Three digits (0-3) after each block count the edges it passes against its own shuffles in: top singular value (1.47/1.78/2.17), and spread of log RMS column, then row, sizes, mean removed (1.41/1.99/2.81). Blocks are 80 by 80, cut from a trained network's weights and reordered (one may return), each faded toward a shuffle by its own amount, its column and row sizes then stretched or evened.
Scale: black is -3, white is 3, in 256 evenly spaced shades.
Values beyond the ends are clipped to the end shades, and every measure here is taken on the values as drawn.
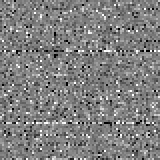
2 1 2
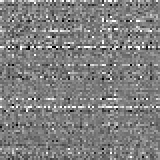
2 2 3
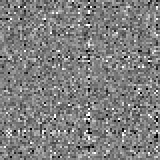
1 2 2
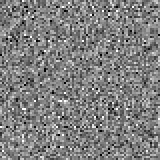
2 0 1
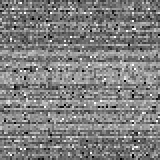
3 0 1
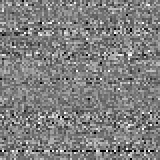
0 1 3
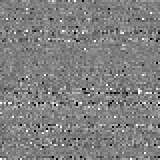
0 0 3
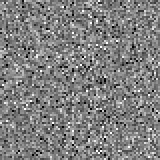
0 1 0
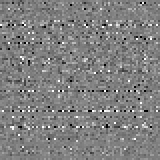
1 1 3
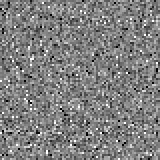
0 0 0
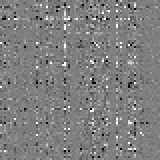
1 3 2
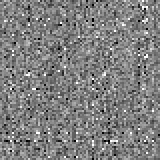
1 2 1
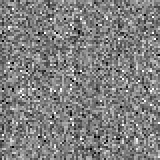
1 1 0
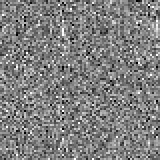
2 1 0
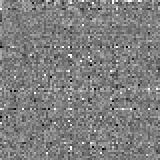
0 2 2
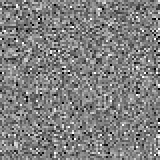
1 1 1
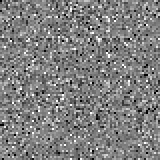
1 1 0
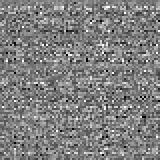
0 2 3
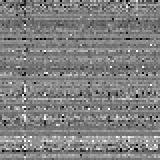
3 1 3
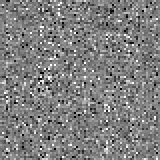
1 2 0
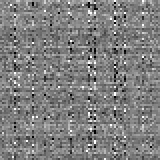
2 3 0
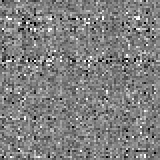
1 2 2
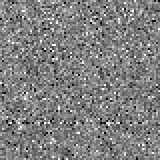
0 0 1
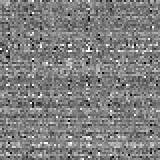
2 2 2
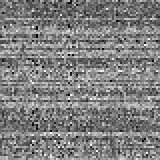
3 1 0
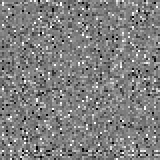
1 2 0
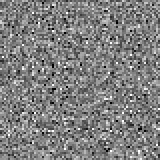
2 1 0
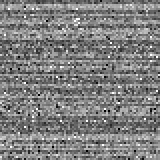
3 0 0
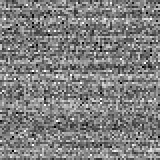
2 0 0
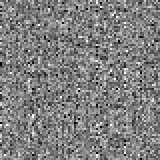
1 2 0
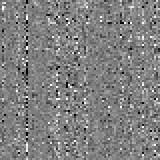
1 3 1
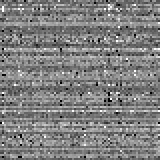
3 1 2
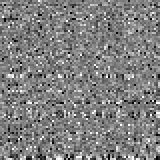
3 1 2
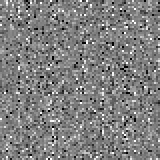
0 2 1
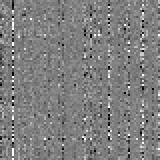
2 3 0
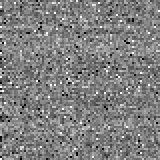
0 1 0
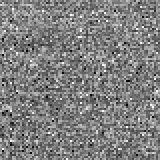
0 1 0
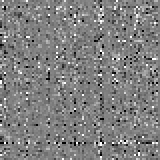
1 3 2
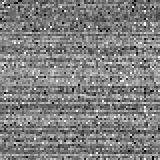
3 0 0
